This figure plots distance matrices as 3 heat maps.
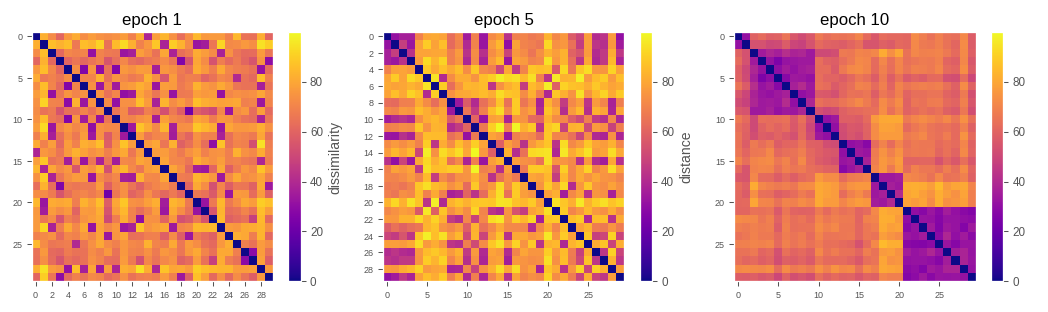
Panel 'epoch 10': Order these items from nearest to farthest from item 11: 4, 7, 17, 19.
7, 4, 17, 19
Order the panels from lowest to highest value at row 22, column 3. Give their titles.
epoch 1, epoch 10, epoch 5
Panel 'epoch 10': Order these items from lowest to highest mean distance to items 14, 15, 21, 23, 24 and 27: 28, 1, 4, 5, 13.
28, 13, 5, 1, 4
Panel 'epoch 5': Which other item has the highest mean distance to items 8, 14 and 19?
20
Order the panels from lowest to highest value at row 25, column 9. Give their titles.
epoch 5, epoch 10, epoch 1
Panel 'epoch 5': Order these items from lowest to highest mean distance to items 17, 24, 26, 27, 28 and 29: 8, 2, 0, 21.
0, 2, 8, 21
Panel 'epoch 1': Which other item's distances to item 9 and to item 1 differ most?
19
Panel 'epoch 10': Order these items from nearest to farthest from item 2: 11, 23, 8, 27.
8, 11, 27, 23
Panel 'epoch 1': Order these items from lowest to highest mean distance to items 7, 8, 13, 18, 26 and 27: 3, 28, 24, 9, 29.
3, 29, 9, 24, 28
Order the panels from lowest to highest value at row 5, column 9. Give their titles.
epoch 10, epoch 1, epoch 5
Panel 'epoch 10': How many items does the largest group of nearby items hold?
9
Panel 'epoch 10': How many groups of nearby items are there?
6
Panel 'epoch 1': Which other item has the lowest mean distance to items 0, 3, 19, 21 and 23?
9
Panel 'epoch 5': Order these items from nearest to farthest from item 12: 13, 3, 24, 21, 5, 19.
3, 24, 19, 21, 13, 5
